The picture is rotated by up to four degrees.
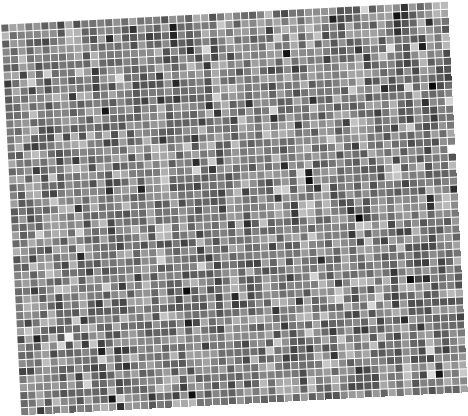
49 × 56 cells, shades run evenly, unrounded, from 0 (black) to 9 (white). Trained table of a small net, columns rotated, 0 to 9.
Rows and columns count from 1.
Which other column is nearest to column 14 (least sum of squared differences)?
21
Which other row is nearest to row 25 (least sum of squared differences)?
26
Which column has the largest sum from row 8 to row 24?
45
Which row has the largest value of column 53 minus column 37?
8
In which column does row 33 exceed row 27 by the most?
30
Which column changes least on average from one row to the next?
55
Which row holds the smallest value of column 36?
6
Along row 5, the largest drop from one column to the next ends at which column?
27
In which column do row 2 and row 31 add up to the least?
50
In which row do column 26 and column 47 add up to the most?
5
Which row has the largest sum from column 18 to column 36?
7
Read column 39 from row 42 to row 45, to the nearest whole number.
6 3 5 7
